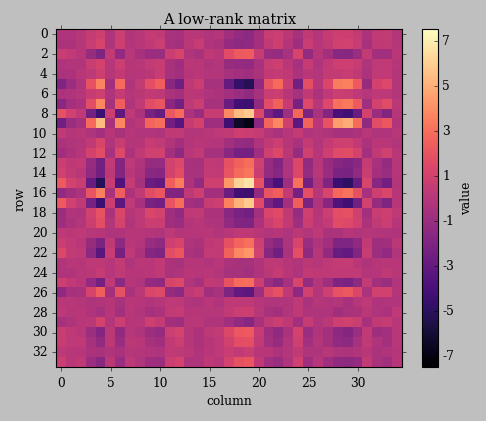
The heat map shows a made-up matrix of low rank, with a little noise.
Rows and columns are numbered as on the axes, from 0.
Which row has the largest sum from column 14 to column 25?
15
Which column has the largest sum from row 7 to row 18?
19
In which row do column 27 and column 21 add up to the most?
9
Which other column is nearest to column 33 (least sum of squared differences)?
27
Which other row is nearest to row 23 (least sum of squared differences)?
24
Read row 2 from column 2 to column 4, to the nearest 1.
0 -1 -2
